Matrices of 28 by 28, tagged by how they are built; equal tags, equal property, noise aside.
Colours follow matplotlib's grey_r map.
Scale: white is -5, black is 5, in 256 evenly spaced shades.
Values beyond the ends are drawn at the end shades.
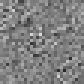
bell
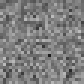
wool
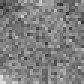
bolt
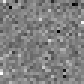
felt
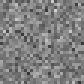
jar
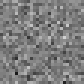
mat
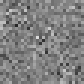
bell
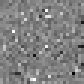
felt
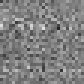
mat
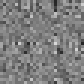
mat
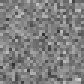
jar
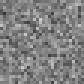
jar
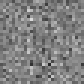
mat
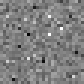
felt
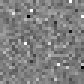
felt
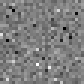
felt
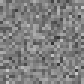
jar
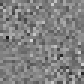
bell
